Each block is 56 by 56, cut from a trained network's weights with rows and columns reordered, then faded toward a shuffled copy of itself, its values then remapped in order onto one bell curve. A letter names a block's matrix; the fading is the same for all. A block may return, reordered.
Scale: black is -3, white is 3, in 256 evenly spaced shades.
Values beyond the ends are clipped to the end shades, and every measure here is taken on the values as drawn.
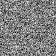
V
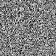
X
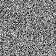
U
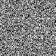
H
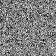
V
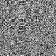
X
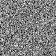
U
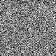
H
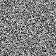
U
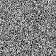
U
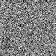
U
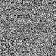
X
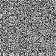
H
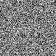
V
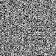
H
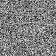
U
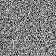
U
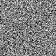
V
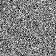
U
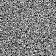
V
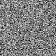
X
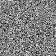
U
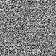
X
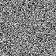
U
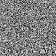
X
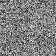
U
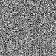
X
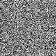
H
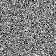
U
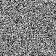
V
